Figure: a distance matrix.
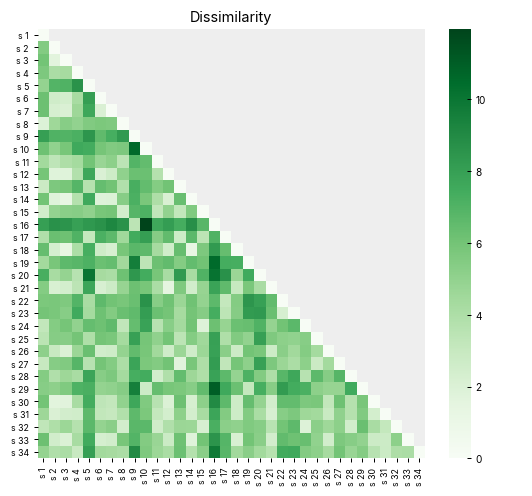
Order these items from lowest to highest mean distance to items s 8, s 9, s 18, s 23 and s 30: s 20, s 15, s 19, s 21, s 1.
s 21, s 15, s 1, s 20, s 19
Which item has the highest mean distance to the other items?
s 16
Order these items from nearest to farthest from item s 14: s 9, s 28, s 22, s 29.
s 28, s 29, s 22, s 9
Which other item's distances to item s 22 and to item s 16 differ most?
s 23
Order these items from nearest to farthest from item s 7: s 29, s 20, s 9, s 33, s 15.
s 33, s 20, s 29, s 15, s 9
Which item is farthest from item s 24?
s 10
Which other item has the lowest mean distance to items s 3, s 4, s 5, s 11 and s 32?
s 31
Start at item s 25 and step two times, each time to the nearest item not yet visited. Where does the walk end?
s 13
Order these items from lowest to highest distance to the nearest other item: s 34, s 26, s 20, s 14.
s 14, s 26, s 34, s 20
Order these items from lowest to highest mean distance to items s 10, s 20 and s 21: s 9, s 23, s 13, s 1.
s 1, s 13, s 23, s 9
